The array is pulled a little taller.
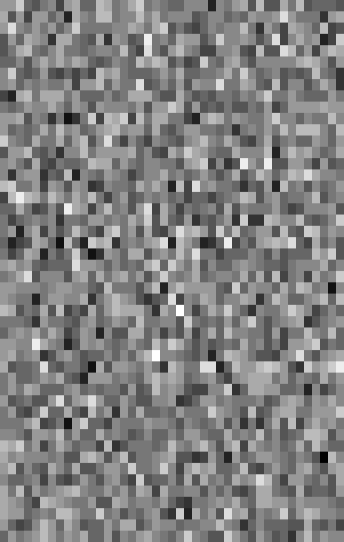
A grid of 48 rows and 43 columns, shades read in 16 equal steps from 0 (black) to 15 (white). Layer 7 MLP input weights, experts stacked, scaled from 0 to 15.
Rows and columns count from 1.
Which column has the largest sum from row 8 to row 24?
34
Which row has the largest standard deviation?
22
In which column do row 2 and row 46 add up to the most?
36
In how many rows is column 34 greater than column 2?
19
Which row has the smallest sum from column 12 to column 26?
30
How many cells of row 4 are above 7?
25
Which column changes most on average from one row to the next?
12
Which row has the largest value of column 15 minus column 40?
28
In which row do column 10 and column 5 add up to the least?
29
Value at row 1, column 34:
5
